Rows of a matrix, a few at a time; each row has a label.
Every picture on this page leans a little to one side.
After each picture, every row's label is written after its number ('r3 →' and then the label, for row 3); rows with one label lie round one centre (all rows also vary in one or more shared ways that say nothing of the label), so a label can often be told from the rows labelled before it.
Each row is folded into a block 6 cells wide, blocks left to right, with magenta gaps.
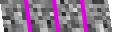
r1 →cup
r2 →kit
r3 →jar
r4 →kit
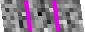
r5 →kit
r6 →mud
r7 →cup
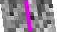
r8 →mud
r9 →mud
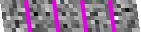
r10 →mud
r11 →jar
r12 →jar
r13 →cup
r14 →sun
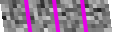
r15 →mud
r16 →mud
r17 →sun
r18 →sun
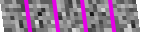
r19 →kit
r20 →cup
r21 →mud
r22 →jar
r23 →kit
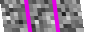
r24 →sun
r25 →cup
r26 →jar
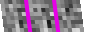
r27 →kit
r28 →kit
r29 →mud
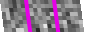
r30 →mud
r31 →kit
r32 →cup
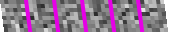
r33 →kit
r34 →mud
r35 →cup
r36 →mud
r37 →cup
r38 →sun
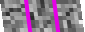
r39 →sun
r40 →mud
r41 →cup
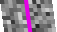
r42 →cup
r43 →jar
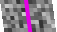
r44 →kit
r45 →cup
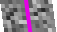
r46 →cup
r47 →sun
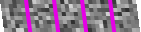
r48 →mud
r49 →sun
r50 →jar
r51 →kit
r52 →sun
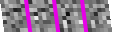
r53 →sun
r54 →sun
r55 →cup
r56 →cup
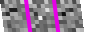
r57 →sun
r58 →jar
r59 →sun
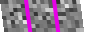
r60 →cup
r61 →jar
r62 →sun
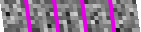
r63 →jar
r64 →kit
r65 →cup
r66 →cup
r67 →jar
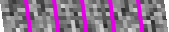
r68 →mud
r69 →mud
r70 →kit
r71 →kit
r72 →mud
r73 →cup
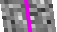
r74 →cup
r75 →sun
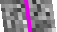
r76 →cup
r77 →jar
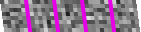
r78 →sun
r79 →kit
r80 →mud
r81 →sun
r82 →jar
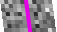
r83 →jar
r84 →jar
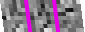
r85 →mud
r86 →mud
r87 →sun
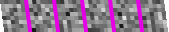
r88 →cup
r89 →jar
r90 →cup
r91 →jar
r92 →jar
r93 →cup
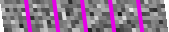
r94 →kit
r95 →kit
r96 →mud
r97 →jar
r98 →jar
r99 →sun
